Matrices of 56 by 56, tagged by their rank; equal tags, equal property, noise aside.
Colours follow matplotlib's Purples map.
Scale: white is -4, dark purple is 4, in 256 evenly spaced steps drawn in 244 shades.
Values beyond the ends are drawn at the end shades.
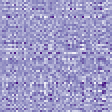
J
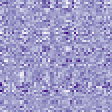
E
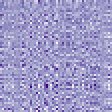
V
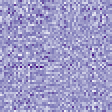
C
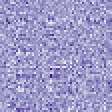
E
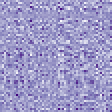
E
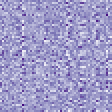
J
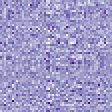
C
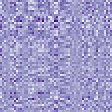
V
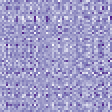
V
